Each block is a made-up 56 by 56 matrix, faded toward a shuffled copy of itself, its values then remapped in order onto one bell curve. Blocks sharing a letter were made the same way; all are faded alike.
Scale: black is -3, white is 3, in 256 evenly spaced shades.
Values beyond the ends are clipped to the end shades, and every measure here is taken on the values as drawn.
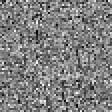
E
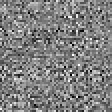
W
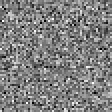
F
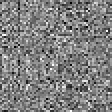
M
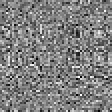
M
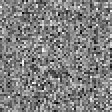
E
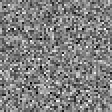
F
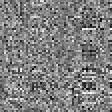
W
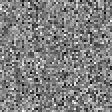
E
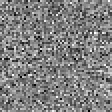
F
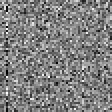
E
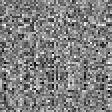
M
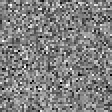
F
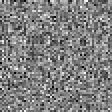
M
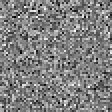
F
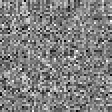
M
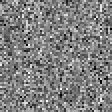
E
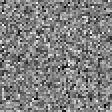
E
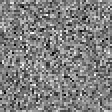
F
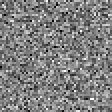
F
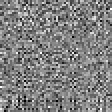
W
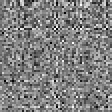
W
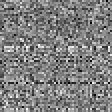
W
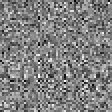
M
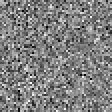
E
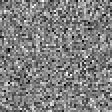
F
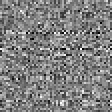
W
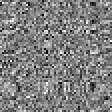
M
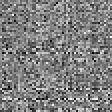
W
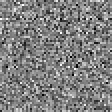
F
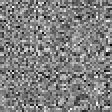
M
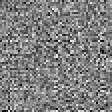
M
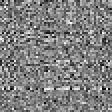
W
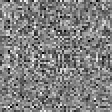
M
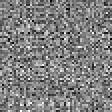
M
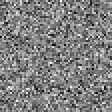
F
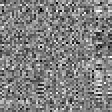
M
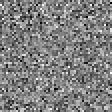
F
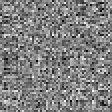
M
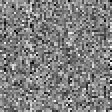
E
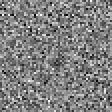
F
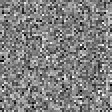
E
